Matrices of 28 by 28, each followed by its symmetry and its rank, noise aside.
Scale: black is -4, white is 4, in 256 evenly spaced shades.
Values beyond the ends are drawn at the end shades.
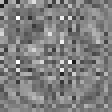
symmetric, rank three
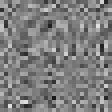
no symmetry, rank four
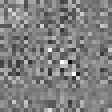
symmetric, rank four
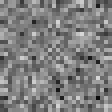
symmetric, rank four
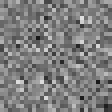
symmetric, rank six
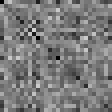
symmetric, rank four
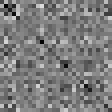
symmetric, rank four
